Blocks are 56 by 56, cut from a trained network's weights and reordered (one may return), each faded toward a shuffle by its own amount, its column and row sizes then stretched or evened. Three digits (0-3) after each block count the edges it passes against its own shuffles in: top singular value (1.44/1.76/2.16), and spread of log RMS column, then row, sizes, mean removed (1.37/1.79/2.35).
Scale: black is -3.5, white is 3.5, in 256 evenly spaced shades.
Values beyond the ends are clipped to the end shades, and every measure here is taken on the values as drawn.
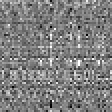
2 2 2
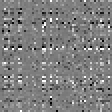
3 3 3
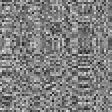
3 1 1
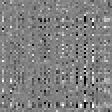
3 3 2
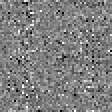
0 2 1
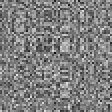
3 1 0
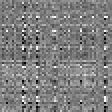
3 3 2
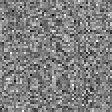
2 1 0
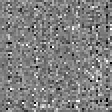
0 3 1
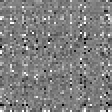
2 3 2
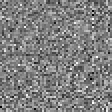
2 0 0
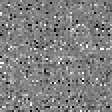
0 0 2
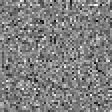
0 1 1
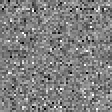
0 1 1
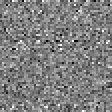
1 0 2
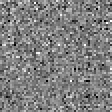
0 0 2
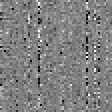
2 3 0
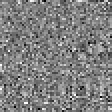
2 0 2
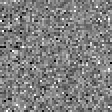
0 0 1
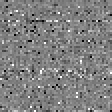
0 0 3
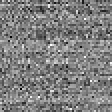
2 0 0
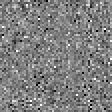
1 1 0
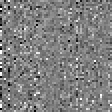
1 3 0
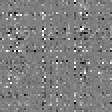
0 3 3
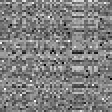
3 0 1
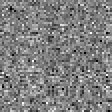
2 0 2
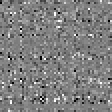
0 3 3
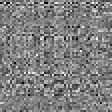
3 0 3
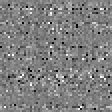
1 0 3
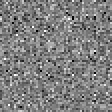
2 1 1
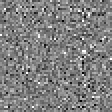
1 1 1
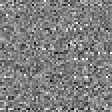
2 0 2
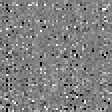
1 2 2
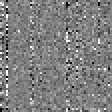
1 3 0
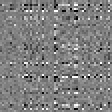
3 3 3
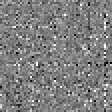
0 2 2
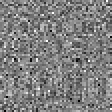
2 0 0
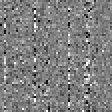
1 3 0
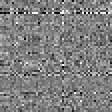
3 0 3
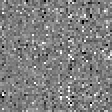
0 2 1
